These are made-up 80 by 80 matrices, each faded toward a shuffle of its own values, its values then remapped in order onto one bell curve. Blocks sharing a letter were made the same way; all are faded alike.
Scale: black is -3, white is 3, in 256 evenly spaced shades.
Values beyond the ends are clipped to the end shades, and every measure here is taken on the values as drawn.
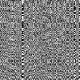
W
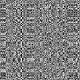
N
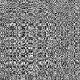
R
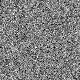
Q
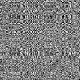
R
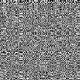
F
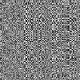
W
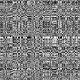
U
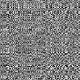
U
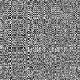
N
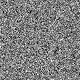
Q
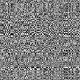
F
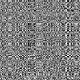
U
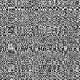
F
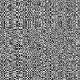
N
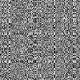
N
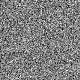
Q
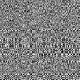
F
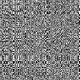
N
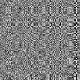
W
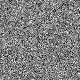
Q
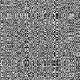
N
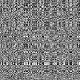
U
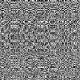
R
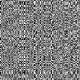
W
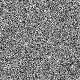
Q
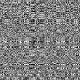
F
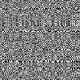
F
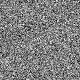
Q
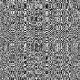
N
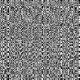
W
